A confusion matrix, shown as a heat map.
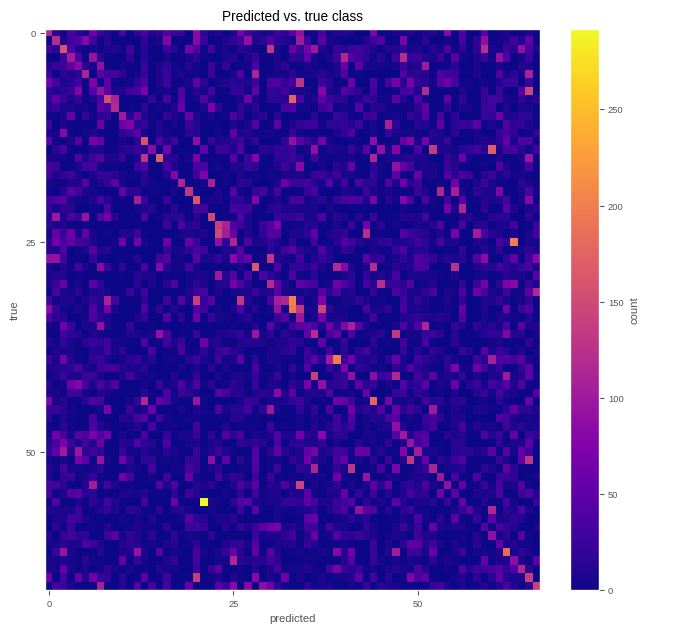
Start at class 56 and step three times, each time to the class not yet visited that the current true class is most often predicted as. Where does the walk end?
34
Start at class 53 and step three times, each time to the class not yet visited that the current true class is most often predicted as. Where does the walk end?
66
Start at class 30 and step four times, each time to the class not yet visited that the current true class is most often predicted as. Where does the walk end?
36
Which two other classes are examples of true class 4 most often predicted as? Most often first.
51, 7
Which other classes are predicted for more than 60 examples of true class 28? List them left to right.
7, 15, 39, 40, 44, 55
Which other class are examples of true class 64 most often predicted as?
39
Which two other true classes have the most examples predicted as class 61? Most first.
3, 19
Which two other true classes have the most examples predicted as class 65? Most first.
7, 51
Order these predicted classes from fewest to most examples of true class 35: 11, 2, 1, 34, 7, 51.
1, 11, 34, 2, 7, 51
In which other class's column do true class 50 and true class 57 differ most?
2
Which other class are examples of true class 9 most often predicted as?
22
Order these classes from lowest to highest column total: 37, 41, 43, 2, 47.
43, 37, 41, 47, 2
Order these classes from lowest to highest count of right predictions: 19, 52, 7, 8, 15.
7, 52, 19, 8, 15
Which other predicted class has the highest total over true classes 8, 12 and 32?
33
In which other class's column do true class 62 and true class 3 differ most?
48
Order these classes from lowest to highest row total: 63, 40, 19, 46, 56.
46, 63, 40, 19, 56
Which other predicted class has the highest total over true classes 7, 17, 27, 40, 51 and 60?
65
